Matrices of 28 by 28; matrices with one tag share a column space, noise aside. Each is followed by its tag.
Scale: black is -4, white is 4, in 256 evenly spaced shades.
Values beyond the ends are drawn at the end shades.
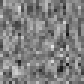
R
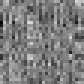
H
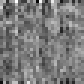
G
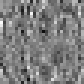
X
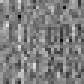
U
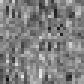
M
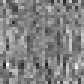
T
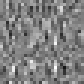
R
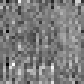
T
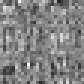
T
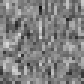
R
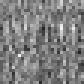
U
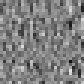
R
